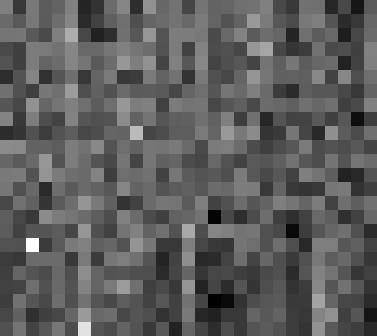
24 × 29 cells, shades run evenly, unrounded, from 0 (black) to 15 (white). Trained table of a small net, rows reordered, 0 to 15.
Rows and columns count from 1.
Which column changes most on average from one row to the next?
3
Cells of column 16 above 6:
12
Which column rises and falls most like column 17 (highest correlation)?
18
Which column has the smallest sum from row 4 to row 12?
28
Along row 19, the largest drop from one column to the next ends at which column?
16
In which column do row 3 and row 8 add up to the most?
6
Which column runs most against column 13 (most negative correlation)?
26
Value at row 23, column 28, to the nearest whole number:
5
